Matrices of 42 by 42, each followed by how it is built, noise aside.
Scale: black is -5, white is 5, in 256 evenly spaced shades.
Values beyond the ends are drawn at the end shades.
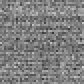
blocks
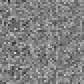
repeating rows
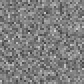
repeating rows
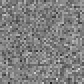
blocks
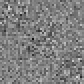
block diagonal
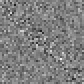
banded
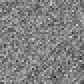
Hankel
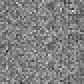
repeating rows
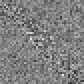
banded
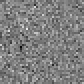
uneven columns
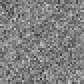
Hankel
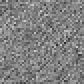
Hankel
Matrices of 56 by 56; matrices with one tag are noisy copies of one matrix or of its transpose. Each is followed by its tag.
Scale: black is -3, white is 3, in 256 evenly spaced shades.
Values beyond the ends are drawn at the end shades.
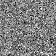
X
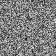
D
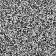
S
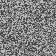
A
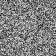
D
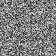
X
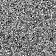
A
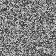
X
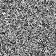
S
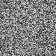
S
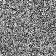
A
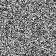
X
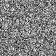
D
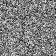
X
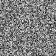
X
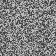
S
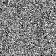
X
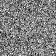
D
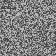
S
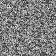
X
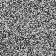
D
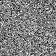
D
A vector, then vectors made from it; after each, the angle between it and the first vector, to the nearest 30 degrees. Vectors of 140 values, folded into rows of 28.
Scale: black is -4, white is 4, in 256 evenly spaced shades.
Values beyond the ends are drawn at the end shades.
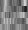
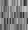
150 degrees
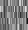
120 degrees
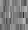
150 degrees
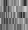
150 degrees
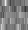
60 degrees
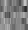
30 degrees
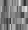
150 degrees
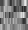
30 degrees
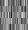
60 degrees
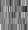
60 degrees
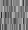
90 degrees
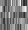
150 degrees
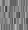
90 degrees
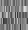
120 degrees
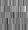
120 degrees
